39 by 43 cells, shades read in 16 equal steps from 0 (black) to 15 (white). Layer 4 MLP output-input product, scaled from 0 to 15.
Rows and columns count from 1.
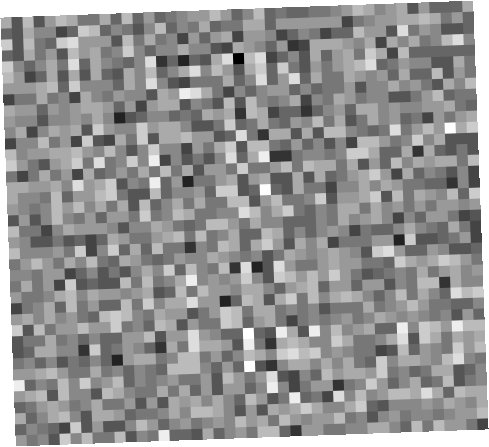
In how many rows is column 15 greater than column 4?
15
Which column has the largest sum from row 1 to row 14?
24
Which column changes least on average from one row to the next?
31
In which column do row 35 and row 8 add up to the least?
30
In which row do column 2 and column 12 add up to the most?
14
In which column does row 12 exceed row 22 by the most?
36
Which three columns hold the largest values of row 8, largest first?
17, 18, 43
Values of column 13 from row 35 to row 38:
7 9 7 9
